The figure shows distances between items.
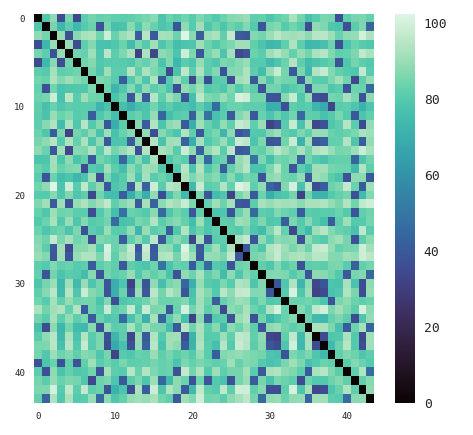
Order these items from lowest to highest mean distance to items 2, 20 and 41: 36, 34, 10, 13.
34, 13, 10, 36
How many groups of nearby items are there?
7
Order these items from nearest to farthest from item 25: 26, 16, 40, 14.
16, 14, 40, 26
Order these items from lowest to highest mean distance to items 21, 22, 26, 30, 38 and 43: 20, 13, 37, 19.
13, 20, 37, 19
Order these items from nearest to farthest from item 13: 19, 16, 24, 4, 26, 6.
4, 26, 24, 6, 16, 19
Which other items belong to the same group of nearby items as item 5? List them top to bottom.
0, 3, 39
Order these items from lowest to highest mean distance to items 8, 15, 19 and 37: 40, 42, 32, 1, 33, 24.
42, 1, 40, 32, 24, 33
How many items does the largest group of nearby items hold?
9
